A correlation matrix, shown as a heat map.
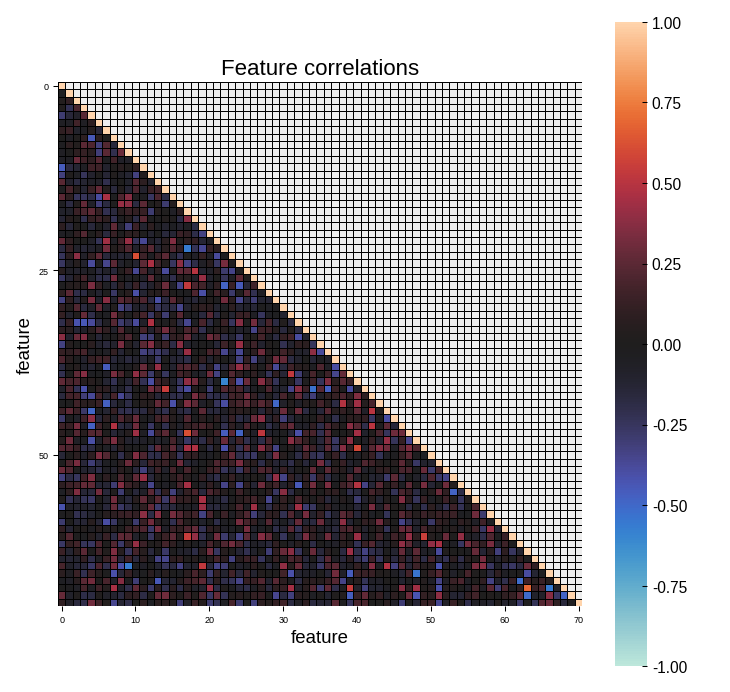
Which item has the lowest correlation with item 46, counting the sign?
4
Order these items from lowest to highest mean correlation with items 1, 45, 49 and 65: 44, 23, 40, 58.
58, 23, 44, 40
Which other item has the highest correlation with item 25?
18
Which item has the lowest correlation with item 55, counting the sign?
53
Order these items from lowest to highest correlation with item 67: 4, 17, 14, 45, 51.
51, 14, 45, 17, 4
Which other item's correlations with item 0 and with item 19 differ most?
57
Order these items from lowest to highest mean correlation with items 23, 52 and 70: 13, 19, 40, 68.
68, 19, 13, 40
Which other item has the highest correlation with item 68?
63
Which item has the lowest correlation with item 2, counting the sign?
32
